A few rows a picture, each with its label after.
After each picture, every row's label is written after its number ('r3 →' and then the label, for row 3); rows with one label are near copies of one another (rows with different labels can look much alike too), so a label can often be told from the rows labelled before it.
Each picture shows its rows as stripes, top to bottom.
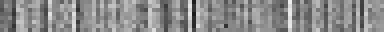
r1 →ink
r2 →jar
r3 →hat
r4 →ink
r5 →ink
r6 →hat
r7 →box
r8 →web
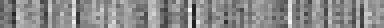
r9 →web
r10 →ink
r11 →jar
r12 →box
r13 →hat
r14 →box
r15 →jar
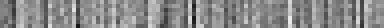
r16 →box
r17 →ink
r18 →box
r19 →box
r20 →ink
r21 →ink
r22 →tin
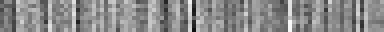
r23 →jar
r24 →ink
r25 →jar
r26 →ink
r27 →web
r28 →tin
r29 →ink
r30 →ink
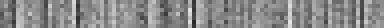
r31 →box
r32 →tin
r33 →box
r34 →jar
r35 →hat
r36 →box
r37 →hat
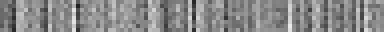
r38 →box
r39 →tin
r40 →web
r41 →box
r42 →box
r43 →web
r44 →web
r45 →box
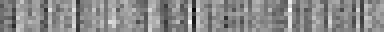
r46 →tin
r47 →jar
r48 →ink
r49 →hat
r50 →box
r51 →jar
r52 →box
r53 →hat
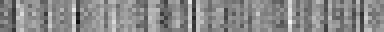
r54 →jar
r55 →hat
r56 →box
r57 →tin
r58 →box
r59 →tin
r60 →jar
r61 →box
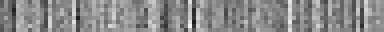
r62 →web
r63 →web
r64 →box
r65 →box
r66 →tin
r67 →ink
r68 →jar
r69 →web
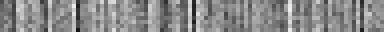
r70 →jar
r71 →hat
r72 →hat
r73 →box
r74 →tin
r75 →ink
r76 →jar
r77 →tin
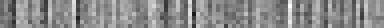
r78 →web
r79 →web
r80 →web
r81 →ink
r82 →tin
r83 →web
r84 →box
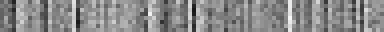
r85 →web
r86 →ink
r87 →box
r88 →hat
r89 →web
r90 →tin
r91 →hat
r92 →box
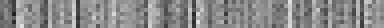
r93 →box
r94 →hat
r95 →web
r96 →box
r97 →hat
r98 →box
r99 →hat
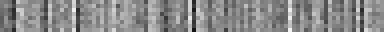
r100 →box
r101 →ink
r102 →box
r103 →tin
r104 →web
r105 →jar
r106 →hat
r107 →box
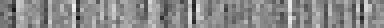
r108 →hat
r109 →box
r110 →box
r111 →jar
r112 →tin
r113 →ink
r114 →web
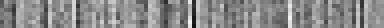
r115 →jar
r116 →box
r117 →box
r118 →ink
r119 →ink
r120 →jar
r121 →ink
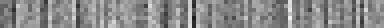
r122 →ink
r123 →hat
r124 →web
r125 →jar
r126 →ink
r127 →jar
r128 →jar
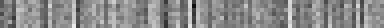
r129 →jar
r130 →ink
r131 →hat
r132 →jar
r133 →box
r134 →jar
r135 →web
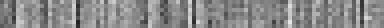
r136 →jar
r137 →tin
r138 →hat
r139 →tin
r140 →box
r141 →hat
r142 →hat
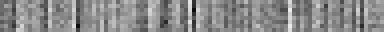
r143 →ink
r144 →jar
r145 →ink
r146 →ink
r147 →tin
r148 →jar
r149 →tin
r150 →hat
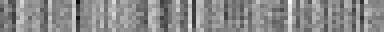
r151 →tin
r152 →tin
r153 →jar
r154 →box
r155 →tin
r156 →hat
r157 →jar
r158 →web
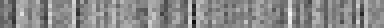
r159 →web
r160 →ink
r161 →hat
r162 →tin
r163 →web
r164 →ink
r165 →hat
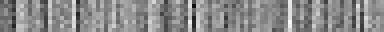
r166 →web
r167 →ink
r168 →web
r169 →tin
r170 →box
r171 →ink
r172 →box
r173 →hat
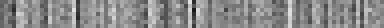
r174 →hat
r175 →web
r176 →box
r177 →hat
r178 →tin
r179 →web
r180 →hat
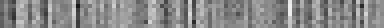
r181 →web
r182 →tin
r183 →web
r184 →web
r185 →web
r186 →hat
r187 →web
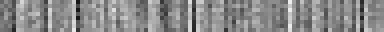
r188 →tin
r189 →hat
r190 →tin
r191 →jar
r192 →tin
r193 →ink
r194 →ink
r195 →box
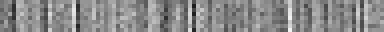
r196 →hat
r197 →box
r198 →web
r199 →ink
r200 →web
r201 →jar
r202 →tin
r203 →ink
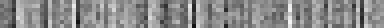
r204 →box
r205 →jar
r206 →box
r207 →hat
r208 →hat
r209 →tin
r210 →box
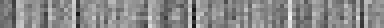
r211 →box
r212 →hat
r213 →ink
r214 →tin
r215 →ink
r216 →hat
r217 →hat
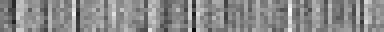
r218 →box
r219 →box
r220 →web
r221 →box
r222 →box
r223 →box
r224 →tin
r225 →hat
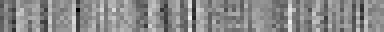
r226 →jar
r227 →jar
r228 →tin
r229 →hat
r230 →jar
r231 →web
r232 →hat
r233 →web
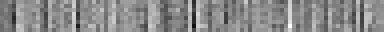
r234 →ink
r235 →box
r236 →jar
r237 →box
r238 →box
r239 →box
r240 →hat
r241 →hat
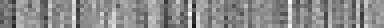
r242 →web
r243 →ink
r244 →web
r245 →jar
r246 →box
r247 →jar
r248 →box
